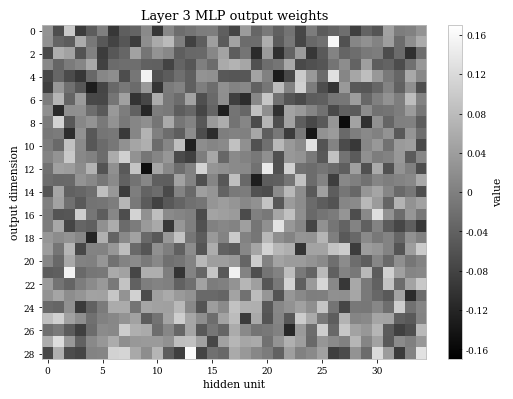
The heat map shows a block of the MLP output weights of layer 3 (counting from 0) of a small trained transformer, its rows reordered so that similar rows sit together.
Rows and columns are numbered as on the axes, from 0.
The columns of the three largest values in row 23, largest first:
8, 6, 19
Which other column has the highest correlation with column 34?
7
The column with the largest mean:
17
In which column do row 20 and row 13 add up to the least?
26
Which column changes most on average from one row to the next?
1
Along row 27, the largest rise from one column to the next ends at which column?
16
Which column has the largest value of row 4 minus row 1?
23
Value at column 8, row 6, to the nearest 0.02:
-0.1
